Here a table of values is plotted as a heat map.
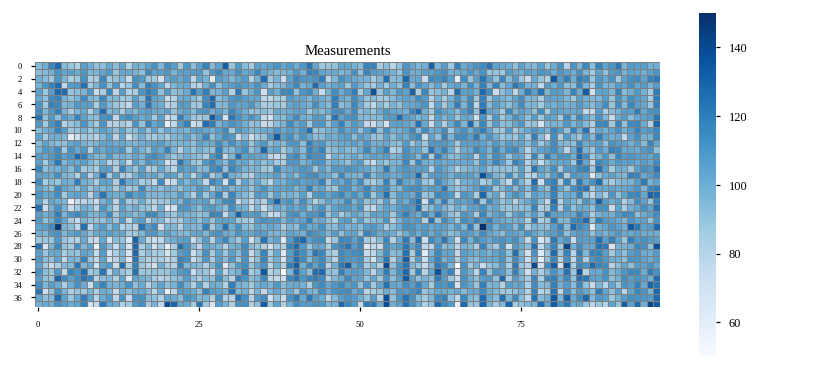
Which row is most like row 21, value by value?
11
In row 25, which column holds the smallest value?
86
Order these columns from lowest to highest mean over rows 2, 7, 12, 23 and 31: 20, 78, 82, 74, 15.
78, 20, 15, 74, 82
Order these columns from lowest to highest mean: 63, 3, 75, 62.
75, 63, 62, 3
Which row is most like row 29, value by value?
30
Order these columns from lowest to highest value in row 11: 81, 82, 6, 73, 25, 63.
6, 81, 73, 25, 82, 63
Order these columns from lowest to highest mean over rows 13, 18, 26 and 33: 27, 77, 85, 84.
27, 85, 77, 84
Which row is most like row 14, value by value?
23
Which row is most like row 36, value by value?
33
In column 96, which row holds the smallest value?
13
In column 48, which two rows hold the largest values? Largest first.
31, 28
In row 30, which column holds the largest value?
57
